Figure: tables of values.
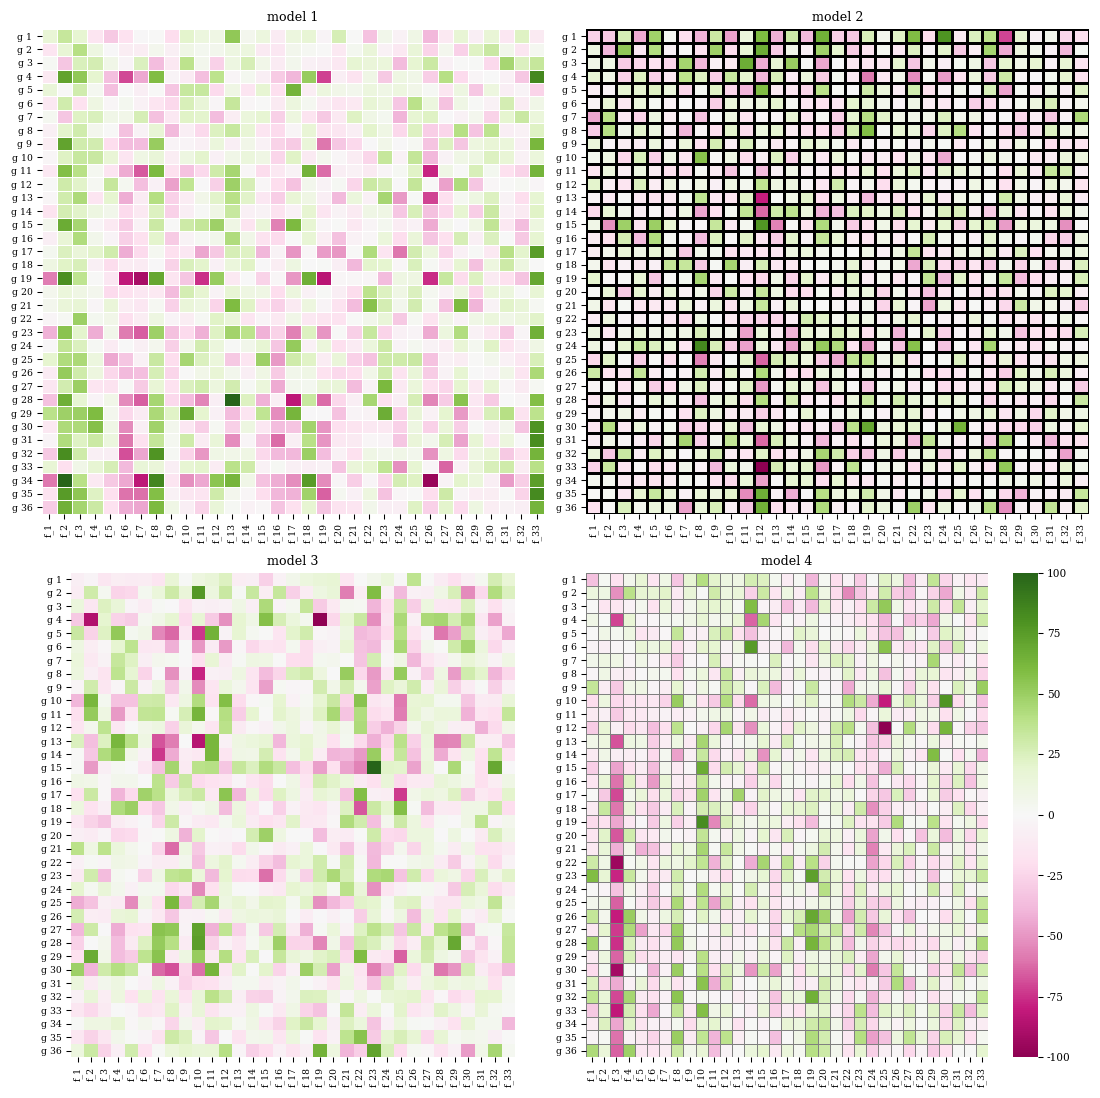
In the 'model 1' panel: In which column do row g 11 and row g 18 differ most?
f_26
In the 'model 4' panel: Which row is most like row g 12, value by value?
g 10
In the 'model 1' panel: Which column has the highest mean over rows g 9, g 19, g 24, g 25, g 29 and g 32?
f_2
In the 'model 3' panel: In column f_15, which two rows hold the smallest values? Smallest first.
g 23, g 9
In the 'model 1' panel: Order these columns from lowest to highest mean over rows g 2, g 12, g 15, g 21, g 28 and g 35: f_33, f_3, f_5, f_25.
f_5, f_25, f_33, f_3
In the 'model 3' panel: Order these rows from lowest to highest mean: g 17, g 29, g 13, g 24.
g 13, g 24, g 17, g 29
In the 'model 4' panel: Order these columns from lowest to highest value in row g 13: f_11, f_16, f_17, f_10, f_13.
f_16, f_13, f_11, f_17, f_10
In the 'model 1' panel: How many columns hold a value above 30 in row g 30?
6
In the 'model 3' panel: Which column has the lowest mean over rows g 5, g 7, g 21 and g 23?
f_10
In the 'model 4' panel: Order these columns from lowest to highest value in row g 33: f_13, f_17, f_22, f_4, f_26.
f_22, f_17, f_13, f_26, f_4
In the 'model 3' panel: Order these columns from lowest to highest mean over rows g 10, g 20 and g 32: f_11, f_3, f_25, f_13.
f_25, f_13, f_3, f_11
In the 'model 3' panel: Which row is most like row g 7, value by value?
g 26
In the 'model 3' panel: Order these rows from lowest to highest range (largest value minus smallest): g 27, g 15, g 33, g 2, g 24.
g 33, g 24, g 27, g 2, g 15
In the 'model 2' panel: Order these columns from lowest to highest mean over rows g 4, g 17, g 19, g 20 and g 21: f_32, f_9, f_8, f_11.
f_9, f_11, f_32, f_8
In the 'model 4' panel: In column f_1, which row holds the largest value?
g 23
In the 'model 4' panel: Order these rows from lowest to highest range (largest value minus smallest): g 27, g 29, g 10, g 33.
g 29, g 27, g 33, g 10
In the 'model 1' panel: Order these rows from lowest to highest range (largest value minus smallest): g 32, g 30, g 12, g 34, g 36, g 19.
g 12, g 36, g 30, g 32, g 19, g 34
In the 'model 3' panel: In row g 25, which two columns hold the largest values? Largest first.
f_8, f_11
